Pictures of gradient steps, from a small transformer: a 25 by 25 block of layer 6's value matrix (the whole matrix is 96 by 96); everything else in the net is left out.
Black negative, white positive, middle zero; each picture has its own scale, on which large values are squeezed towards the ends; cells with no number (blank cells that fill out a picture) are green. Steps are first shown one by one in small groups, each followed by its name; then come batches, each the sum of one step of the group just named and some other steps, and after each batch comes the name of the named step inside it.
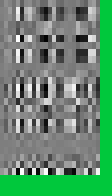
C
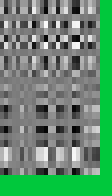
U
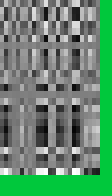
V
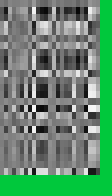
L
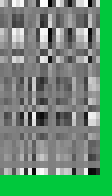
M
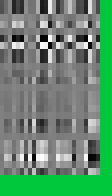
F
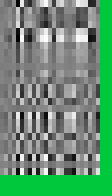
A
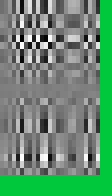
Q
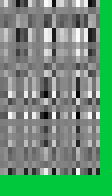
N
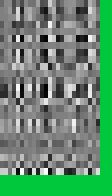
C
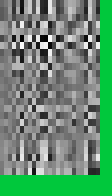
Q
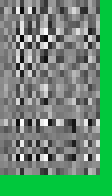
Q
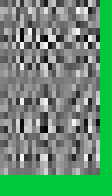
Q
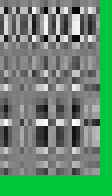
U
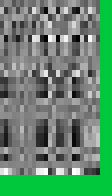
V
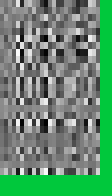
C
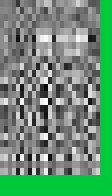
A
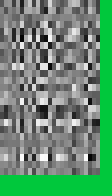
Q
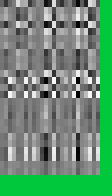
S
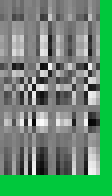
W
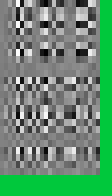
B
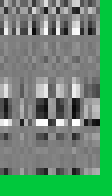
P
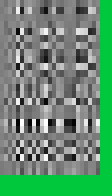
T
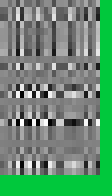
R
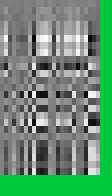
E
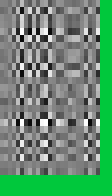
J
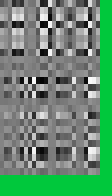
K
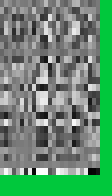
P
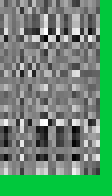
J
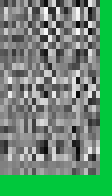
S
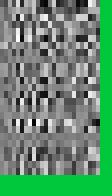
K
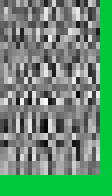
S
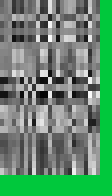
W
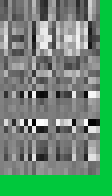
E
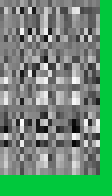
J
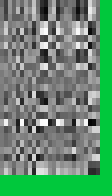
T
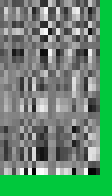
K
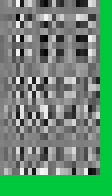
B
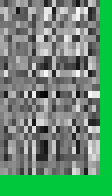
E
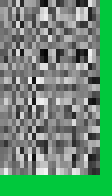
B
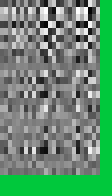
K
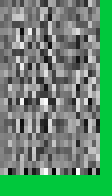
K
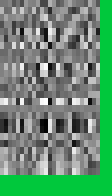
K
